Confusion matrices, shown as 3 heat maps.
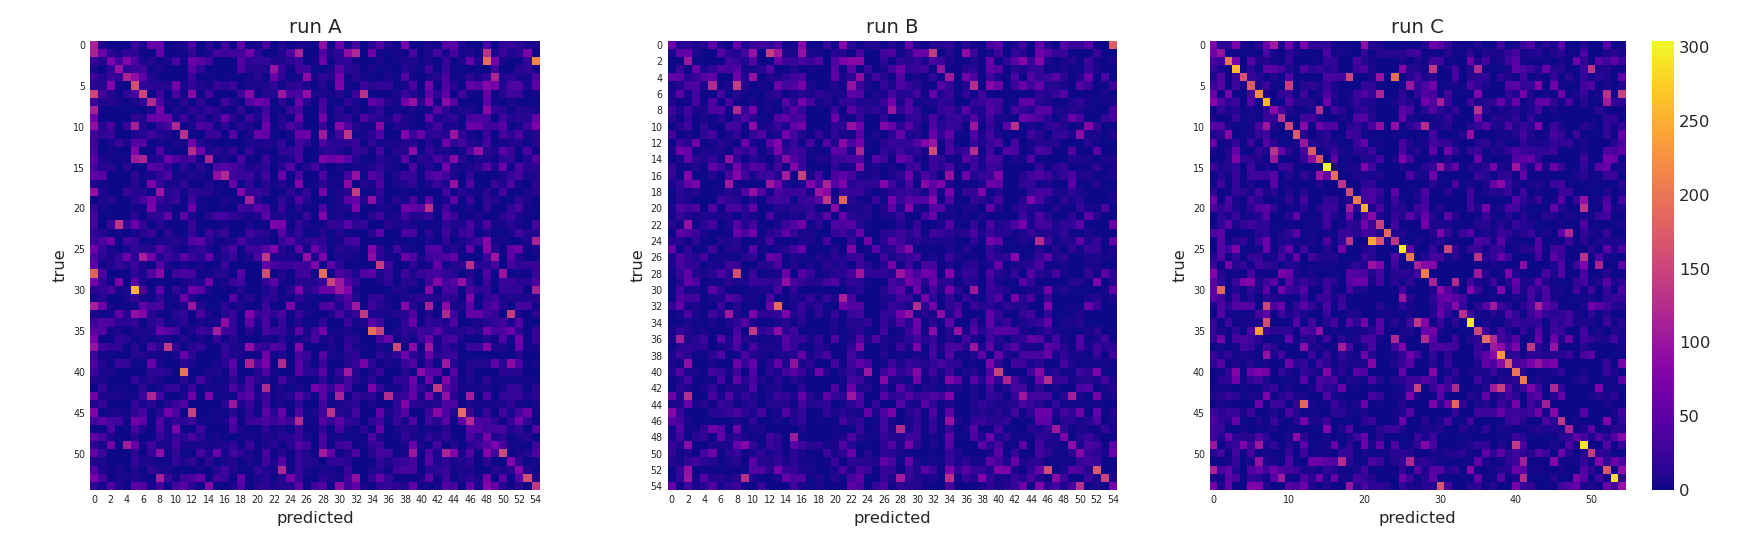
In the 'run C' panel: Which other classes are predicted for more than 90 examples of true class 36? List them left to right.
24, 28, 37
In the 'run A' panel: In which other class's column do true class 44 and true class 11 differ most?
31
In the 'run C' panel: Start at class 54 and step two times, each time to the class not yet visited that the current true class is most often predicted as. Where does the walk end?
1
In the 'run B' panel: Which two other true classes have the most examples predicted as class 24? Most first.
40, 45
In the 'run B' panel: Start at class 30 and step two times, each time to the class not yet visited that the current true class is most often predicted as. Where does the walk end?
23
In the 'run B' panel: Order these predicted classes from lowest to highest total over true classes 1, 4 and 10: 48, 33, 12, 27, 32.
33, 48, 27, 12, 32
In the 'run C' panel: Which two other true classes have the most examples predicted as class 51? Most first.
27, 42
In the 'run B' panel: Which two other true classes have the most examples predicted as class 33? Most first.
3, 17
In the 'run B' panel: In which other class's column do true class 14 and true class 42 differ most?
7
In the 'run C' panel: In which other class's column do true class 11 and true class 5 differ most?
10
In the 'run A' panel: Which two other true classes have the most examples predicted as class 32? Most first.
18, 1
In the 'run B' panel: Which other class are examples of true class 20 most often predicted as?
29
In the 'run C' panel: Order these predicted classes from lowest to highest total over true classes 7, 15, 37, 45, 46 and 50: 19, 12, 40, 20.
19, 20, 12, 40
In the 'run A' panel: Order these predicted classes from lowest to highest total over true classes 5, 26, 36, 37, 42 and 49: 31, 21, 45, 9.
45, 31, 9, 21
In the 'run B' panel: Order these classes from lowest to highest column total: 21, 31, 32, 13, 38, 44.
38, 31, 44, 21, 13, 32
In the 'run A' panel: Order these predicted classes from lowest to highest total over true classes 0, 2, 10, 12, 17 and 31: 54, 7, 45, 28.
45, 7, 28, 54
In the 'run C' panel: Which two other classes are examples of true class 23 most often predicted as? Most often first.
47, 30
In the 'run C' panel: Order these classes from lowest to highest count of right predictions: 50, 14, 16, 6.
50, 14, 16, 6
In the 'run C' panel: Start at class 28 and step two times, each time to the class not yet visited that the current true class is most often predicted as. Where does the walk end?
6
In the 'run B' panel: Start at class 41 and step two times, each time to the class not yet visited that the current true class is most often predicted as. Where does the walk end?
34
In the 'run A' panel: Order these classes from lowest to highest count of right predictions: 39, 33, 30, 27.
39, 27, 30, 33
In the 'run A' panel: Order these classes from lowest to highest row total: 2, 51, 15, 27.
51, 15, 27, 2
